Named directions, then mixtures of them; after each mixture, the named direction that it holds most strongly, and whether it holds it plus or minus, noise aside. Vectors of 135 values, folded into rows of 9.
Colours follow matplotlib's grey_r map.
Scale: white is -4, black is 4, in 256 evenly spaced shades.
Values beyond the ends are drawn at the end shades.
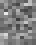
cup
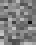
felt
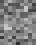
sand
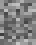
sand, minus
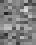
cup, minus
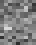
sand, plus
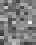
felt, minus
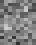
sand, plus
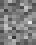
sand, plus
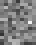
felt, minus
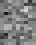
cup, minus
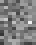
felt, minus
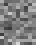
sand, minus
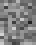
felt, plus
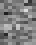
cup, minus
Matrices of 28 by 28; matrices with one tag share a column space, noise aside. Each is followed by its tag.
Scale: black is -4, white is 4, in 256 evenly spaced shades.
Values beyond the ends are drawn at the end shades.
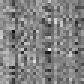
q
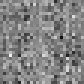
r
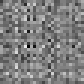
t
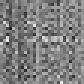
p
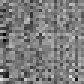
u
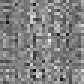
u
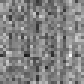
r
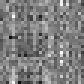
r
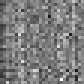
u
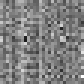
p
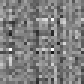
q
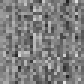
r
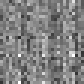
r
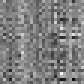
u
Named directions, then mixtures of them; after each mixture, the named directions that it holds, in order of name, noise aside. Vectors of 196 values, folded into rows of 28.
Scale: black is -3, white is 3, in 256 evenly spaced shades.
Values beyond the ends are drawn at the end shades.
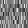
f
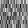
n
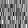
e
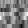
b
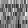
b, e, n.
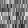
b, e, n.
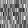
b, e, f.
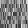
e, n.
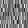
f.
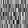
f, n.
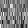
b, e, f.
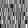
e.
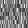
f.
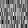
e.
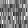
b, e, f.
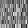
e, n.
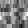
b.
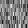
e.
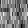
b, n.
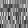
b, e, f.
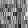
b, e, n.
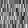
e, f, n.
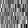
e, f.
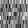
b, n.
